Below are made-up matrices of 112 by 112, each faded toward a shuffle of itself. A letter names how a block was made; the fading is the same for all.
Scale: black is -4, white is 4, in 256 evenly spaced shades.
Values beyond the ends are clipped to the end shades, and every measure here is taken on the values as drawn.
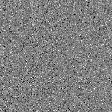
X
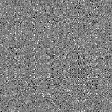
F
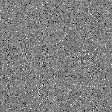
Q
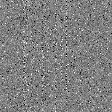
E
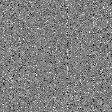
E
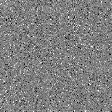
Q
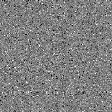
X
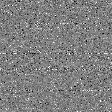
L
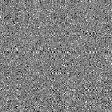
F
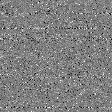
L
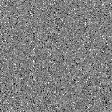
X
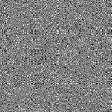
F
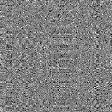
F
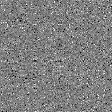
Q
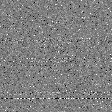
L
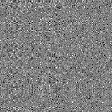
F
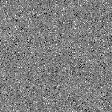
X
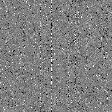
E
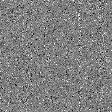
E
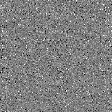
Q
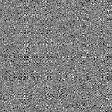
F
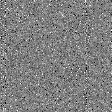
E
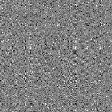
F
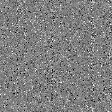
E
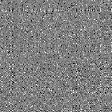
F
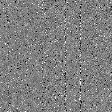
E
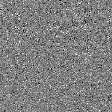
X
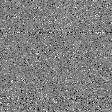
L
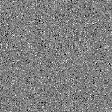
X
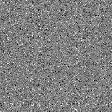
X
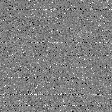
L
